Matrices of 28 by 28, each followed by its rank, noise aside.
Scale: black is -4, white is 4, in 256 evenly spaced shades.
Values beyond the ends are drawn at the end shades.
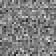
seven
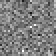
seven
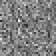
eight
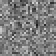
six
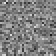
eight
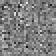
six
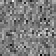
eight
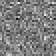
six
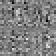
six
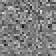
eight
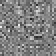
six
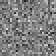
six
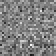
six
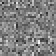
six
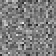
five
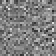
five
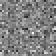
six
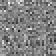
eight
